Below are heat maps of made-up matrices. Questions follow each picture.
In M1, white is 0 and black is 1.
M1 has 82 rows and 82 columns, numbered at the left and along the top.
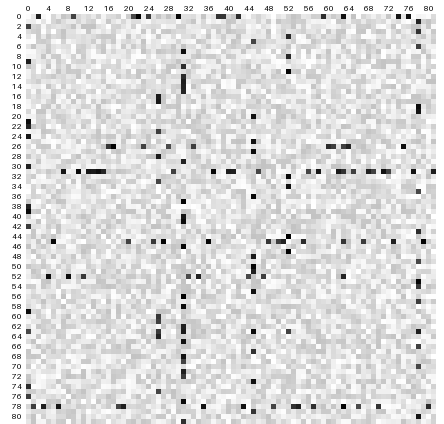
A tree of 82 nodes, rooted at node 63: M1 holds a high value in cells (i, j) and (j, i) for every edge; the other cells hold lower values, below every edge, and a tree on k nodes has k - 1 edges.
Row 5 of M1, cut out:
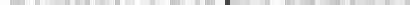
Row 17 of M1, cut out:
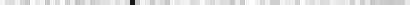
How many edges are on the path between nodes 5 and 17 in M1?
4
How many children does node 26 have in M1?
9
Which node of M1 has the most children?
31
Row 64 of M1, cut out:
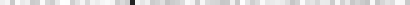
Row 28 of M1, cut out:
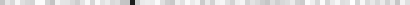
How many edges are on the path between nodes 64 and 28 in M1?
2
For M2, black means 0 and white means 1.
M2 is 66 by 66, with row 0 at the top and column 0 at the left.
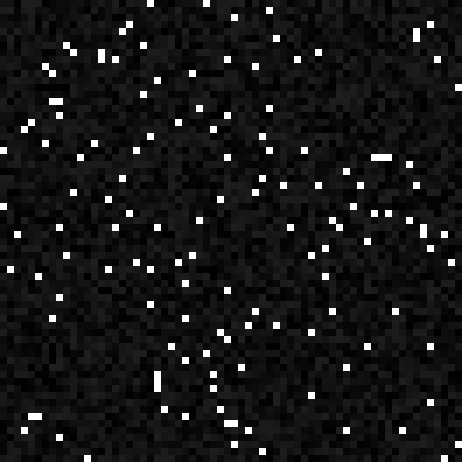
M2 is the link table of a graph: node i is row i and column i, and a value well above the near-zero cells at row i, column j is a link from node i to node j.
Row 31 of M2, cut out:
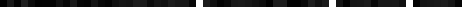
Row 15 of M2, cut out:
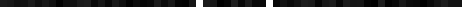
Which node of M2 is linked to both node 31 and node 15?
node 28
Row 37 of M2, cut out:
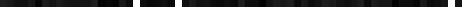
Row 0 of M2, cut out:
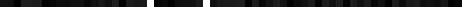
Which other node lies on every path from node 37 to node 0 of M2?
node 21
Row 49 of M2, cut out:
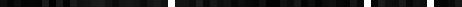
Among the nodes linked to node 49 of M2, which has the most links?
node 61
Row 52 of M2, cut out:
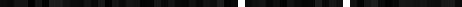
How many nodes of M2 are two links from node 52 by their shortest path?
2
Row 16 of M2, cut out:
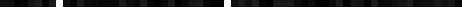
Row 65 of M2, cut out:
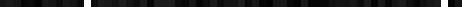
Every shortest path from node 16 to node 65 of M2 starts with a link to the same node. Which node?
node 32
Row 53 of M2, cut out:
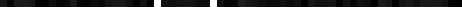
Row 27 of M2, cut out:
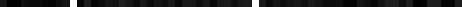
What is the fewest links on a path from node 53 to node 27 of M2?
7
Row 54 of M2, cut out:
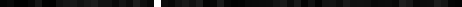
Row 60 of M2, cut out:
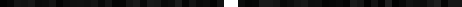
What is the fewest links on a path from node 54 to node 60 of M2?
3
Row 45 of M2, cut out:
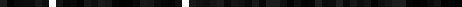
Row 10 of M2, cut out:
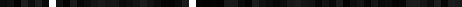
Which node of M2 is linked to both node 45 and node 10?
node 7
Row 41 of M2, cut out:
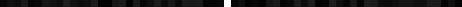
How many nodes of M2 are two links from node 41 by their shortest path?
5
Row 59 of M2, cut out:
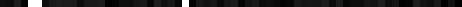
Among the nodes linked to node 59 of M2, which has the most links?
node 26
